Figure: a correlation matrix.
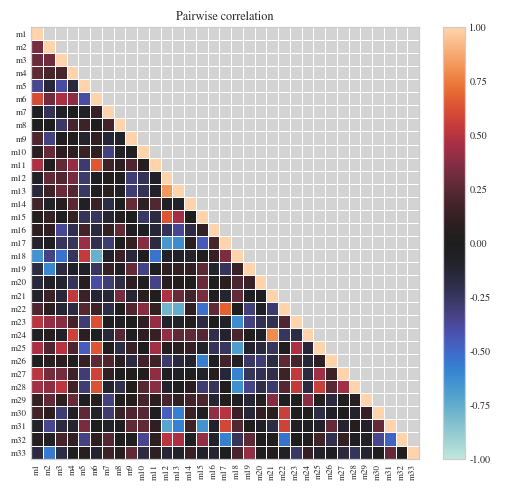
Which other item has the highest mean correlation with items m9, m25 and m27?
m6
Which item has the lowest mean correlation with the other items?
m18
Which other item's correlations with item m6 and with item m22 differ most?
m17
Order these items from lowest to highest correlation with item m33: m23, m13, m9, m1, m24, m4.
m23, m1, m13, m4, m24, m9
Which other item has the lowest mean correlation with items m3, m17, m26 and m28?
m15
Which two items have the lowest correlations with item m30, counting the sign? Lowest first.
m13, m12
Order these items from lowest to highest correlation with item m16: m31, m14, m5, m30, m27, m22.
m14, m31, m27, m5, m22, m30
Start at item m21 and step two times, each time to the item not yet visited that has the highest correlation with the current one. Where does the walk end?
m4
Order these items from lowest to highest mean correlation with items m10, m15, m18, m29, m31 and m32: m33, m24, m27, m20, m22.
m27, m22, m33, m20, m24
